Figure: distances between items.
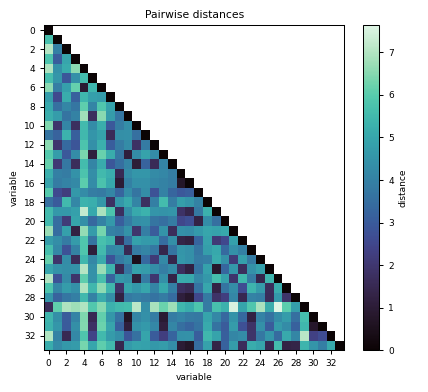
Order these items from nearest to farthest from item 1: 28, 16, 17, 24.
24, 17, 28, 16
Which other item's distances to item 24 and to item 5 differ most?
10
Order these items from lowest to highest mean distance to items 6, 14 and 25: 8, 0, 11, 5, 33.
8, 33, 11, 5, 0
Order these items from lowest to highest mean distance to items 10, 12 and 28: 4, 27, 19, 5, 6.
27, 19, 5, 6, 4
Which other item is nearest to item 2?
32
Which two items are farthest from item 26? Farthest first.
29, 0
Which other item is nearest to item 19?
25
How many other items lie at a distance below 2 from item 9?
5
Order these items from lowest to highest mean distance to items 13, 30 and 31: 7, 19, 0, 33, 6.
19, 33, 7, 0, 6
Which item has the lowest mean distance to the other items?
28
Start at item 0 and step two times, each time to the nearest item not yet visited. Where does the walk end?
18
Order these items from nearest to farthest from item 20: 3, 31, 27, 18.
31, 27, 18, 3
